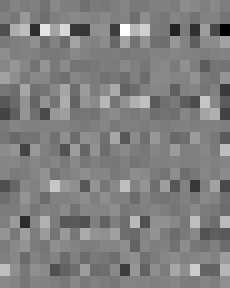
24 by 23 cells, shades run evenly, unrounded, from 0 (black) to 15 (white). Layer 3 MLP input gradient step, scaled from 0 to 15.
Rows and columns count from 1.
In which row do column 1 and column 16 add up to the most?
23
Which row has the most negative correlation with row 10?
7
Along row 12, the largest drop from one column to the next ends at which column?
13
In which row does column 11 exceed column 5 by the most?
10
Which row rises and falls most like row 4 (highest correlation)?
24
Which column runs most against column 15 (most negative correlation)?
20
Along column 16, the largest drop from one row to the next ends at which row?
9
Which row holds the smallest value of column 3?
19
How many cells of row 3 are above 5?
14
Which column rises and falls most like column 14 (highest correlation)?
5
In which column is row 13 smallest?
3
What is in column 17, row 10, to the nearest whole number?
7
